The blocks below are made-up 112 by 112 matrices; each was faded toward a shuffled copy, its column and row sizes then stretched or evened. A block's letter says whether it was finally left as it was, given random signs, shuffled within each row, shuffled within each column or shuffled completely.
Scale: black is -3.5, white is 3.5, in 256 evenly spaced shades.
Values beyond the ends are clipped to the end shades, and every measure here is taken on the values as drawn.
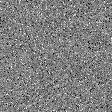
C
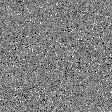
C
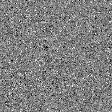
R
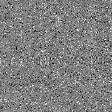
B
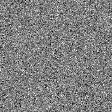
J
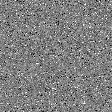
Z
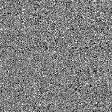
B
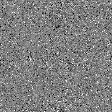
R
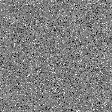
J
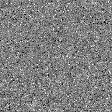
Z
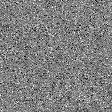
Z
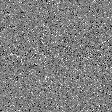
Z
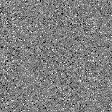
B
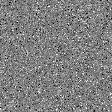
J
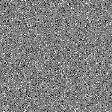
B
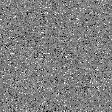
R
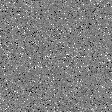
Z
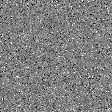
Z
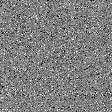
Z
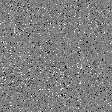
B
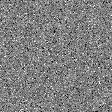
C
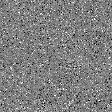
R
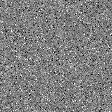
C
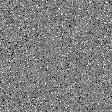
J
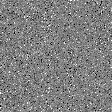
J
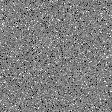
C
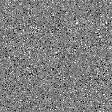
B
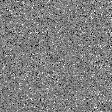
R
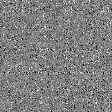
B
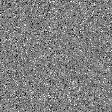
R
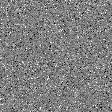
Z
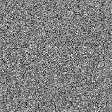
B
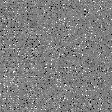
B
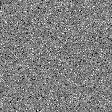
Z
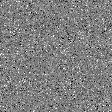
Z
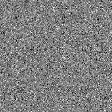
B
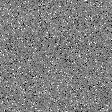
C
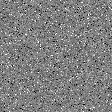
C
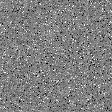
J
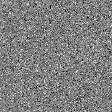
J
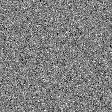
C
